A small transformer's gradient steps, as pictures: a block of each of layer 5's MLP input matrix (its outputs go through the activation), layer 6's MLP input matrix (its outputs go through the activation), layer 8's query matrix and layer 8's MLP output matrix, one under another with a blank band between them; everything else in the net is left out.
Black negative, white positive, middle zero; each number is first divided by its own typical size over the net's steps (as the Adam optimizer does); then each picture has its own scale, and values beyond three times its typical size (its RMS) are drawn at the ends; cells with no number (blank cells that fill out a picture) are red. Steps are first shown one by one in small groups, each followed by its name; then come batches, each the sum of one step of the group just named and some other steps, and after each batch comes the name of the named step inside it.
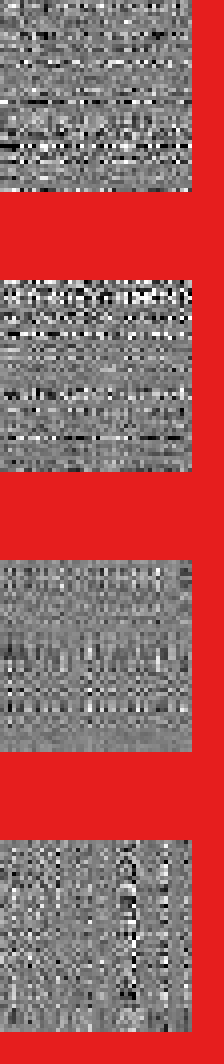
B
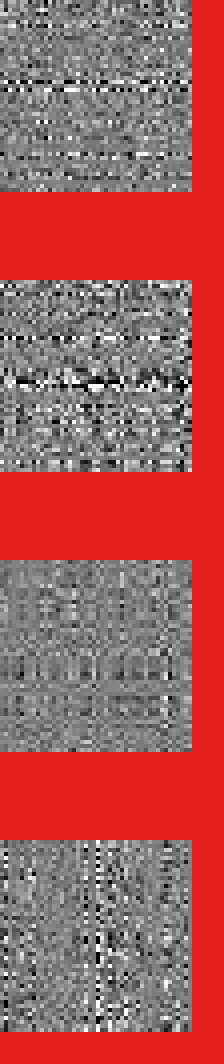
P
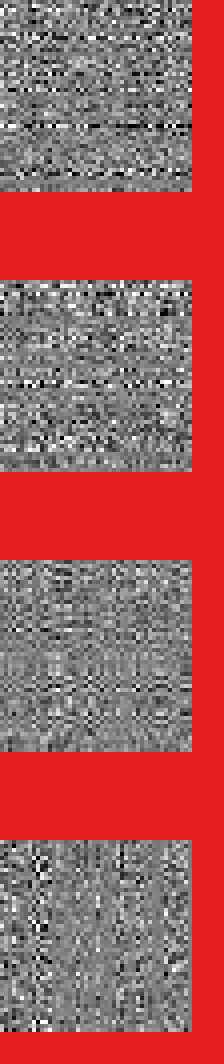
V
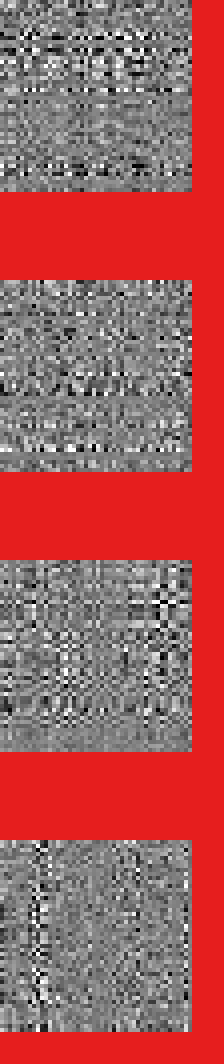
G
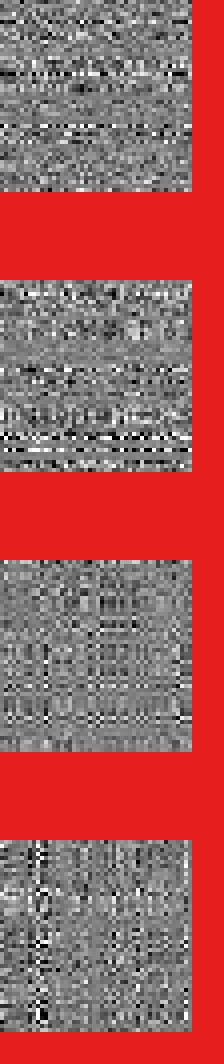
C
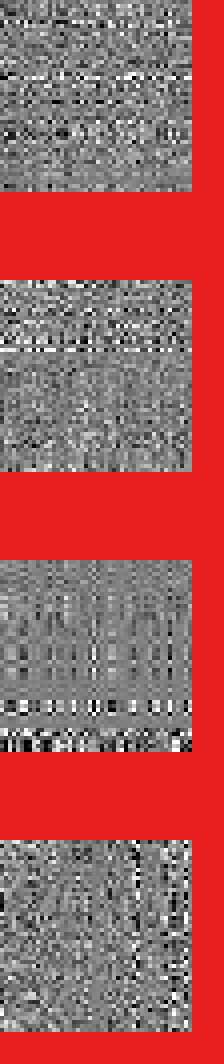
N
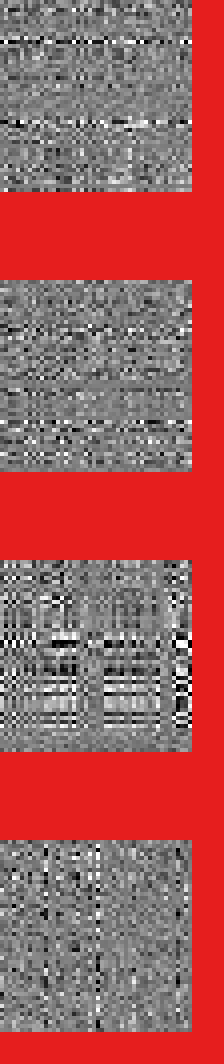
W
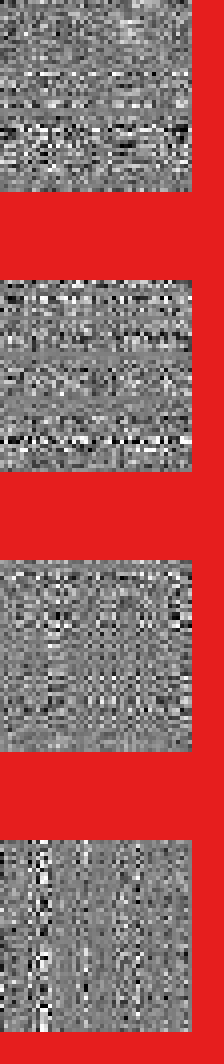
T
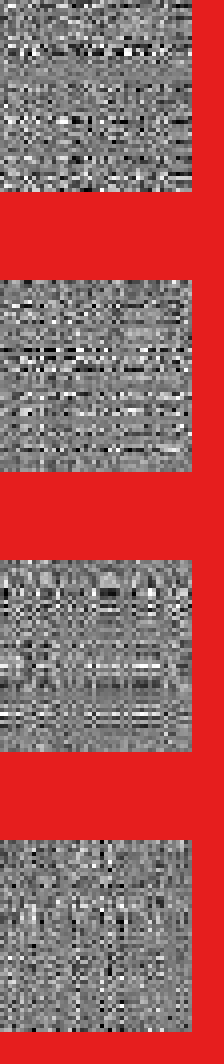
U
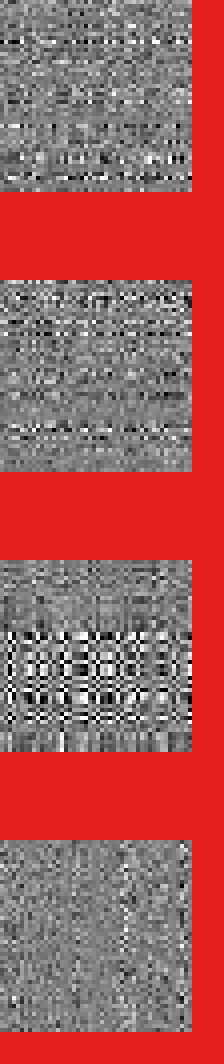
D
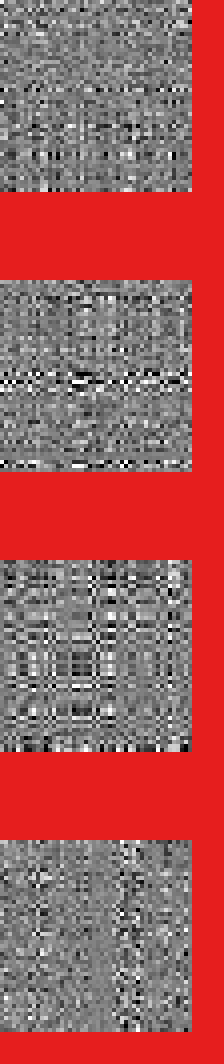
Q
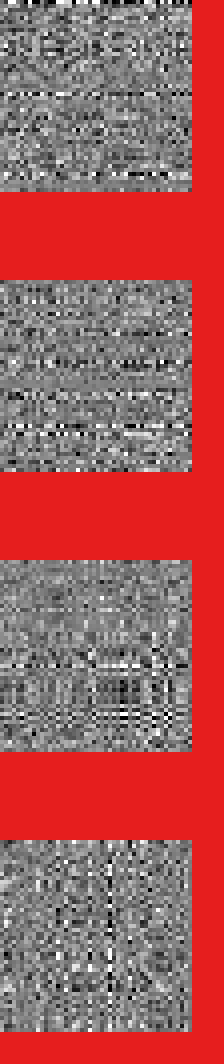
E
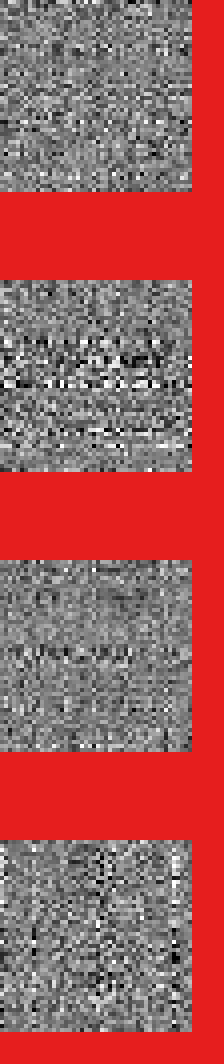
E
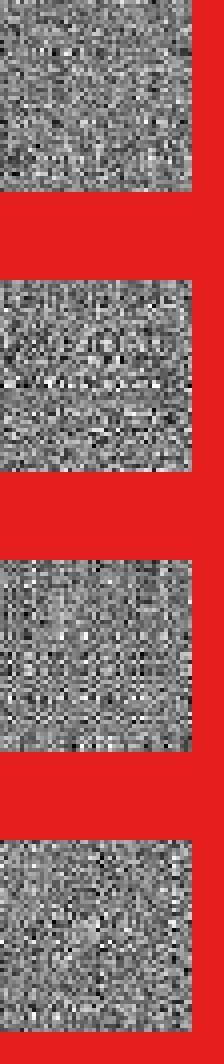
D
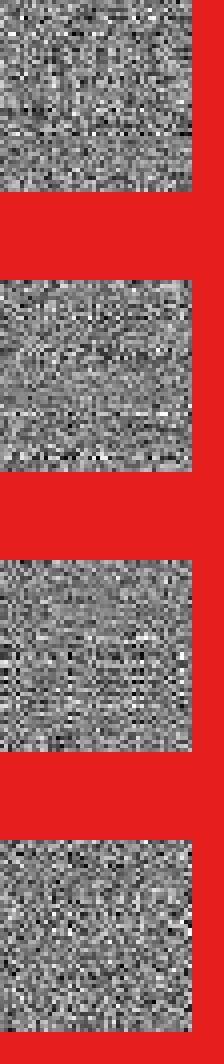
V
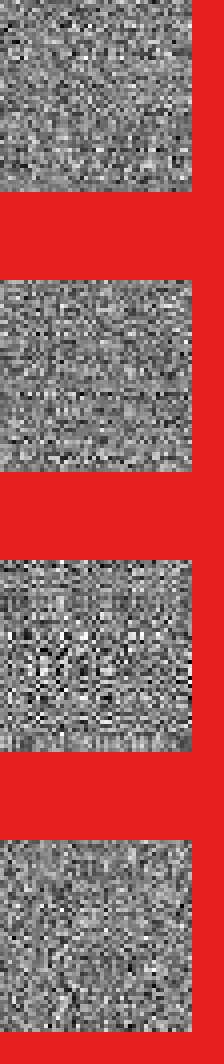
D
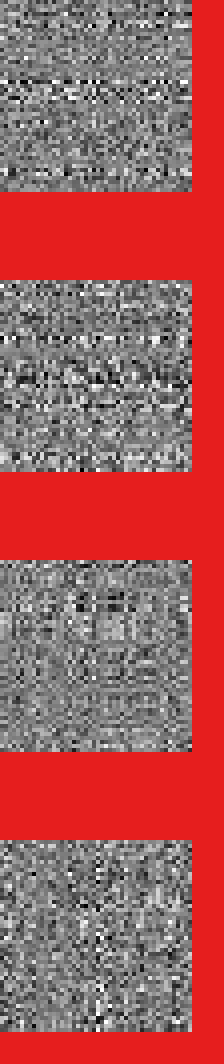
P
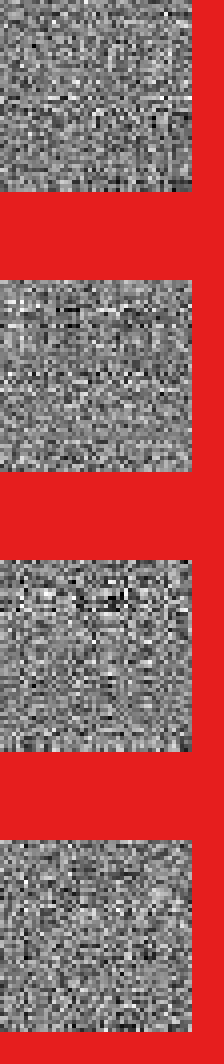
Q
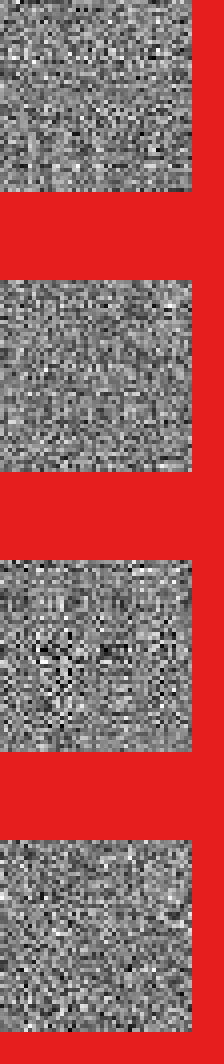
C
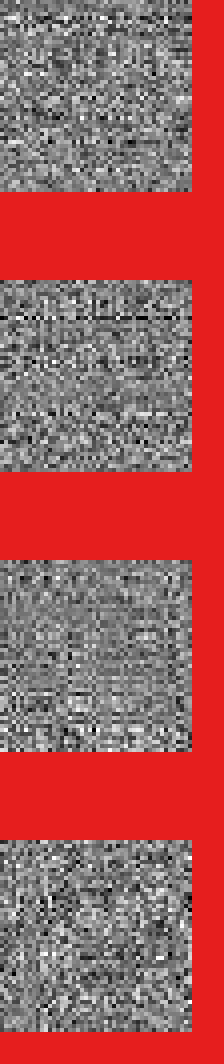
T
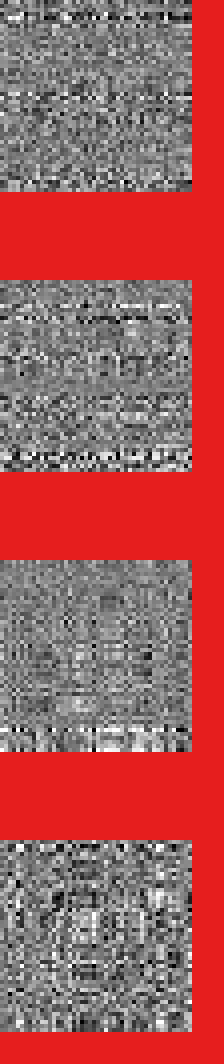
C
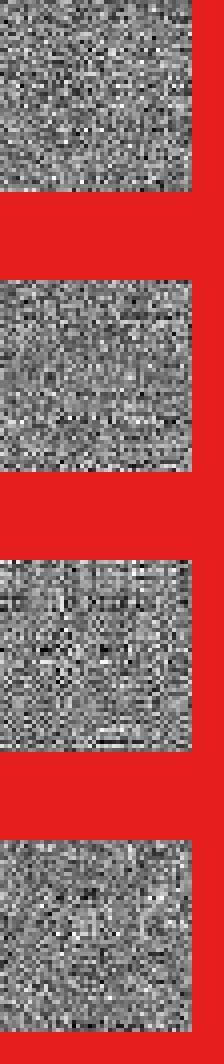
C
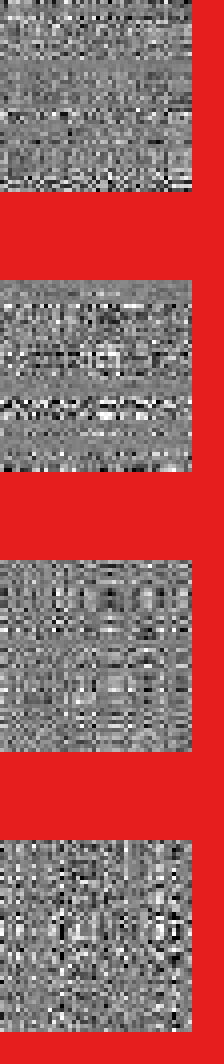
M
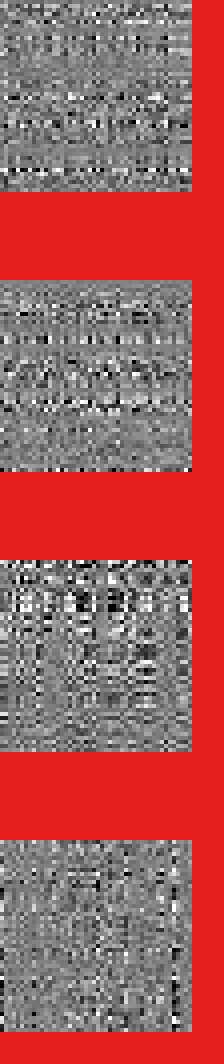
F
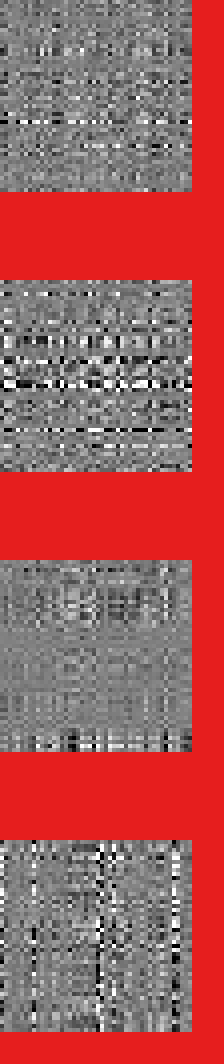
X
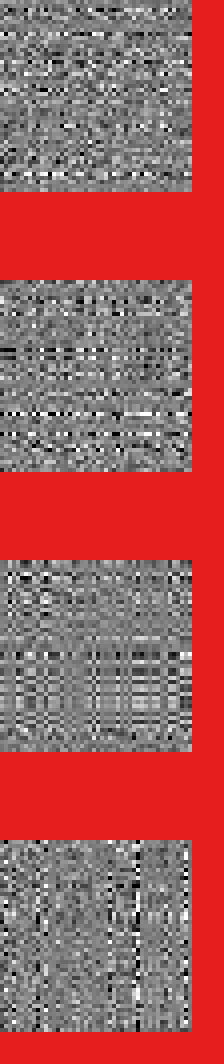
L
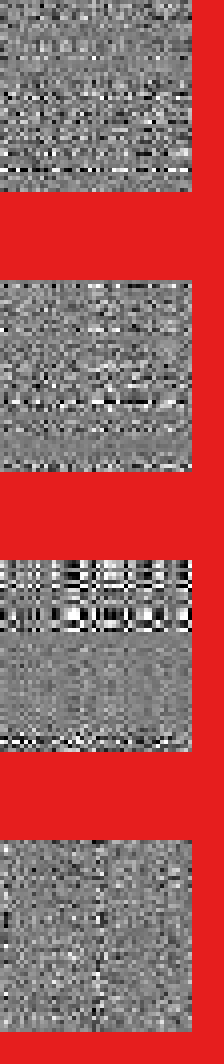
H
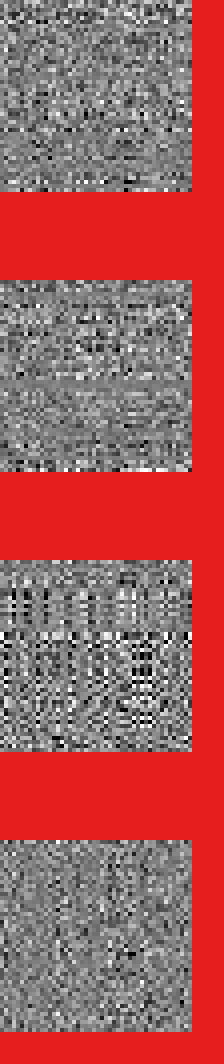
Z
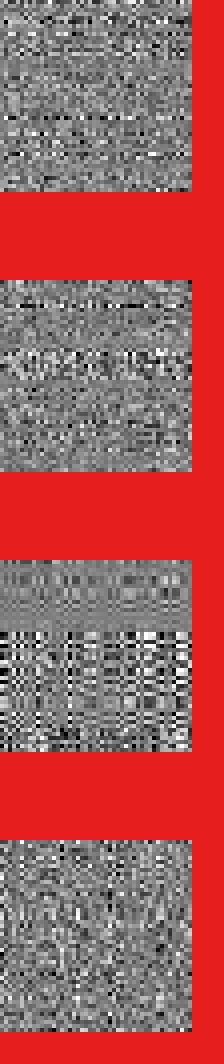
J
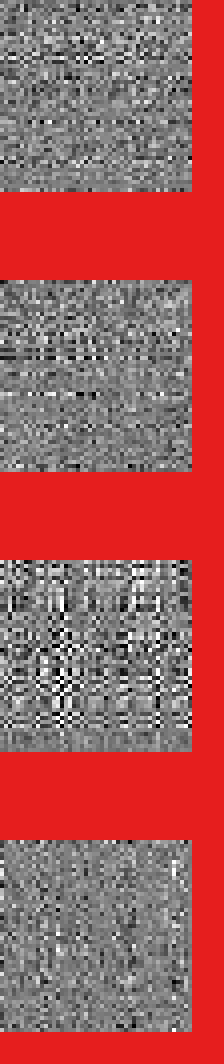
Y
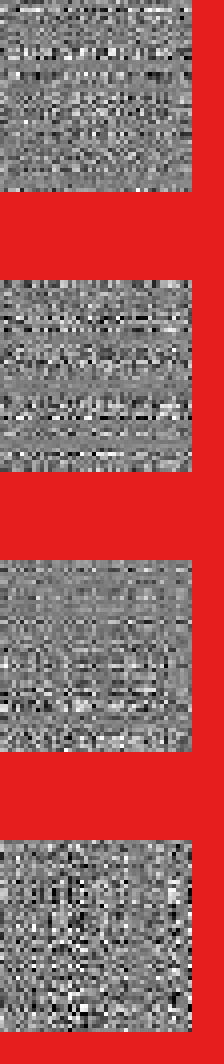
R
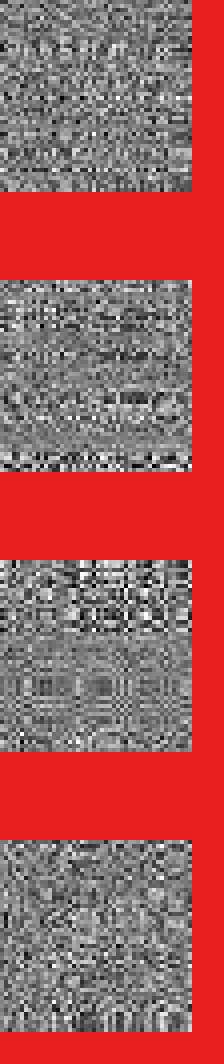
H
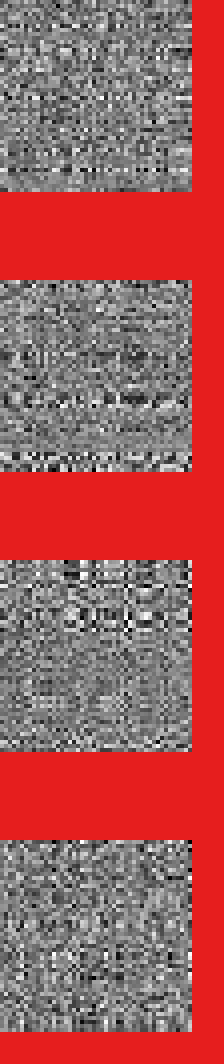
H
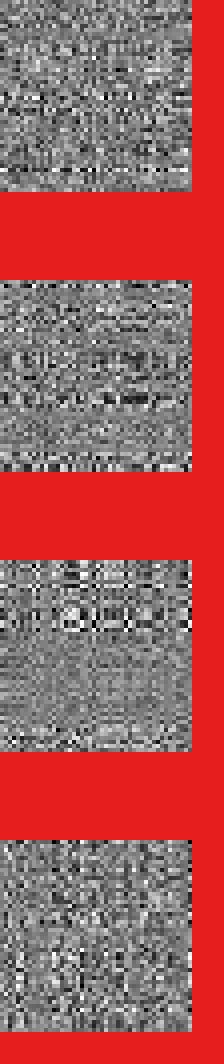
H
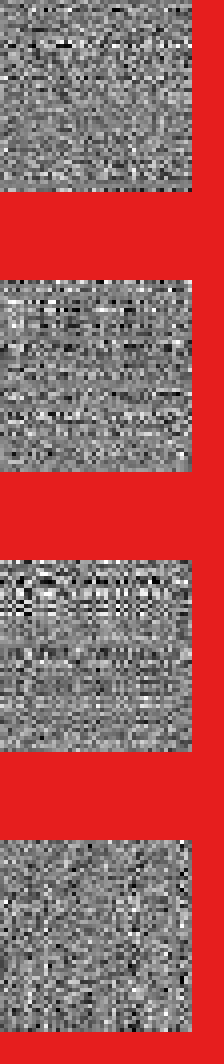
L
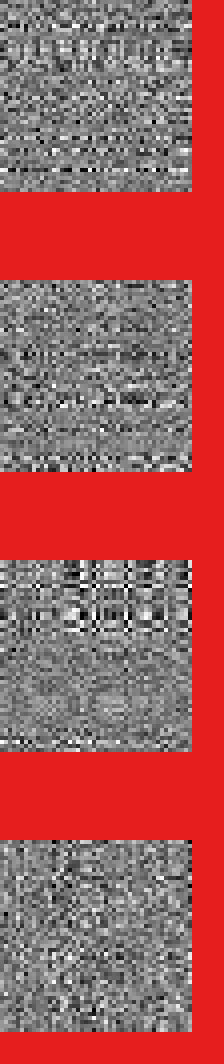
H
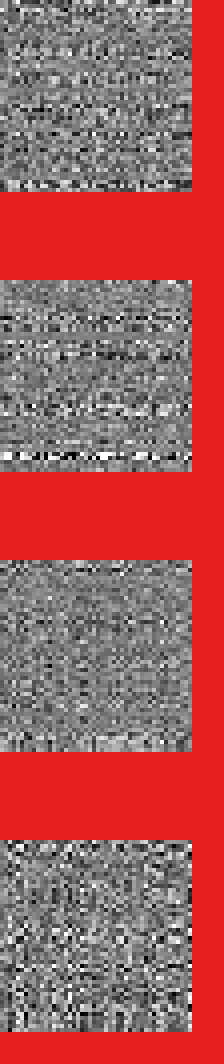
R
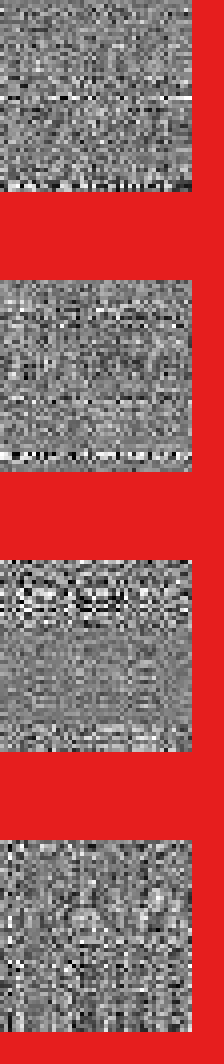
F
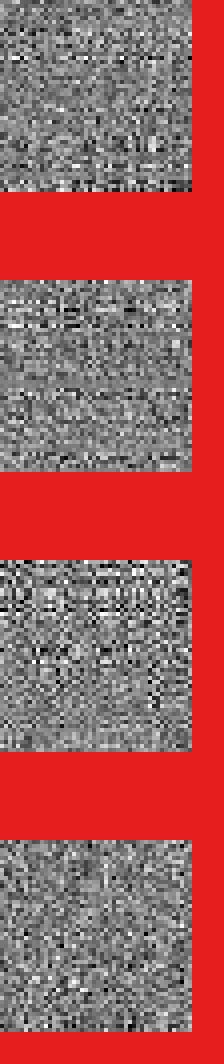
Y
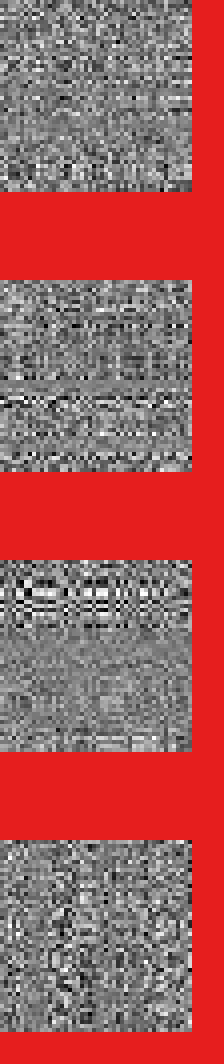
M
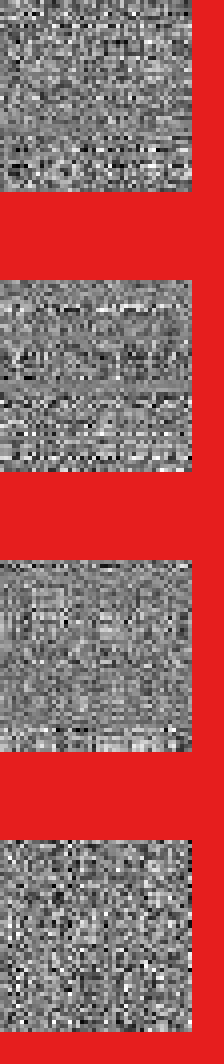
M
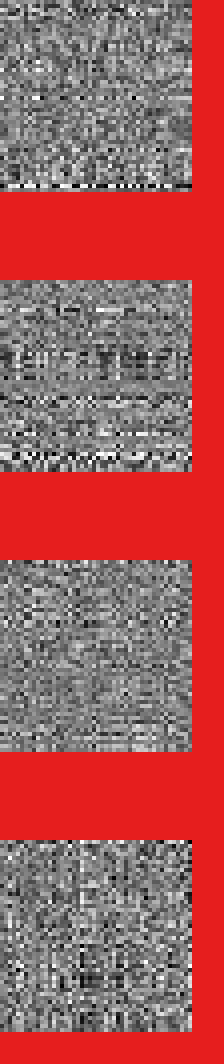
L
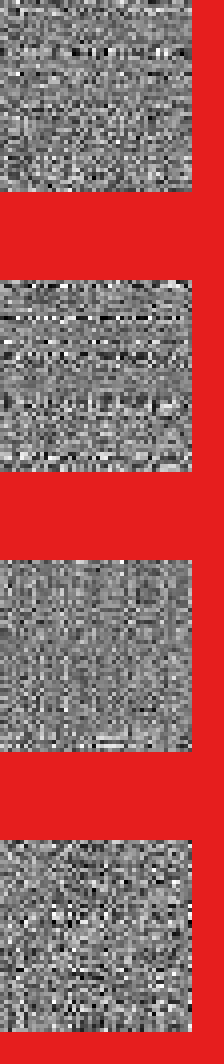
R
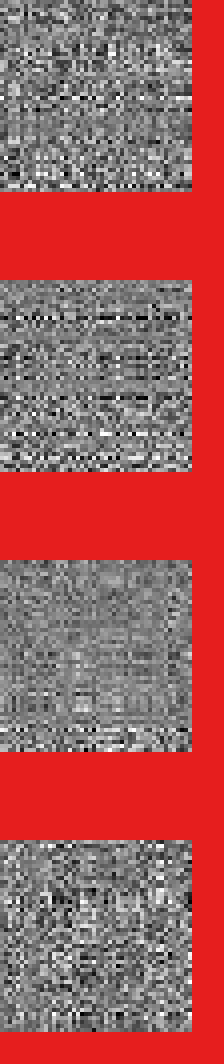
L
